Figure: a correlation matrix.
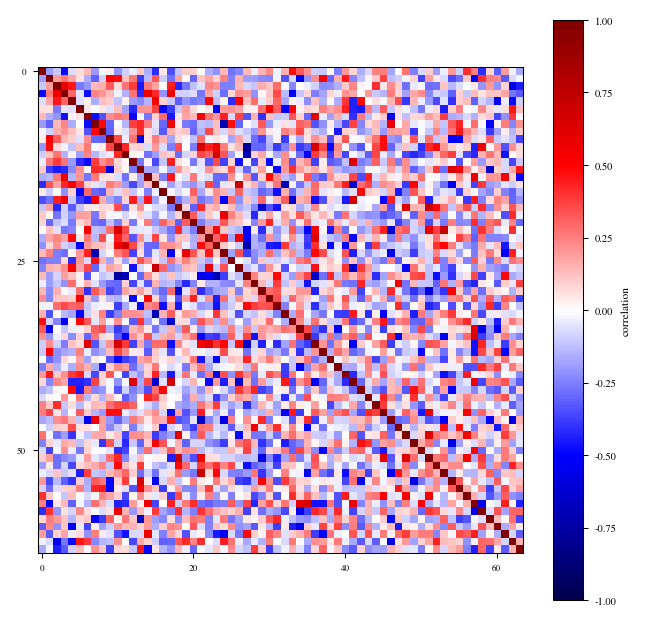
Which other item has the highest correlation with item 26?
15
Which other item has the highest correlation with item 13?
54
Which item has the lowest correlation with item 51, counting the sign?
29
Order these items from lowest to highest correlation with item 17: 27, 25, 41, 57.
27, 25, 57, 41
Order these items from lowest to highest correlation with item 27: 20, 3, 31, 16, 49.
16, 20, 3, 49, 31
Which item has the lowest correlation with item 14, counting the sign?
63
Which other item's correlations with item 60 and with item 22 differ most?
4
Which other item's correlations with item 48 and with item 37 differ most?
61
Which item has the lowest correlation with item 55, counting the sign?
9
